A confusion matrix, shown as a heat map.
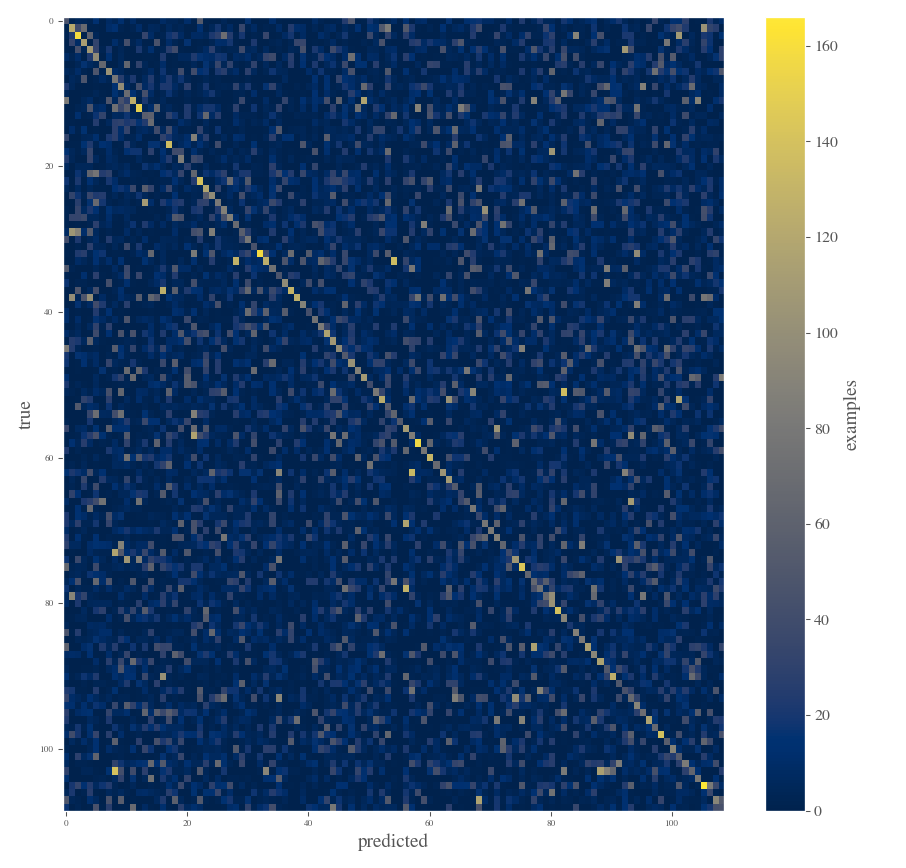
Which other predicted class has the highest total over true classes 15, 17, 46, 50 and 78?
64
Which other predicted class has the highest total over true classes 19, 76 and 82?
85
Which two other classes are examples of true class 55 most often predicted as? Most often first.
60, 81
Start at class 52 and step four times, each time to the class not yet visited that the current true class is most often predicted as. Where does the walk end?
34
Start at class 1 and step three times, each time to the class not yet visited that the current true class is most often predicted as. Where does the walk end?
80
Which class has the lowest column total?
55
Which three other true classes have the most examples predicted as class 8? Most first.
103, 73, 12
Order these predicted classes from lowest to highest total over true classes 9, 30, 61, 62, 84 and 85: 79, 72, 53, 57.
79, 53, 72, 57
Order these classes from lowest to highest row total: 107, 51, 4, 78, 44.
107, 44, 4, 78, 51
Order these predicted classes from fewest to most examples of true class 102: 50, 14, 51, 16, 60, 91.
51, 50, 60, 16, 14, 91
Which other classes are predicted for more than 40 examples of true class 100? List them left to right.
28, 47, 72
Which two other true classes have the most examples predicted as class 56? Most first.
78, 69
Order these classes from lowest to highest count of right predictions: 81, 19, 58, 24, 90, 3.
19, 24, 3, 90, 81, 58
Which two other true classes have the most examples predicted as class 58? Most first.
12, 38
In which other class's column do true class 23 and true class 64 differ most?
13
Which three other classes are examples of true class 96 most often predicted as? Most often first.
75, 71, 38
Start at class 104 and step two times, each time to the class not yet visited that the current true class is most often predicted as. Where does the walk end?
88
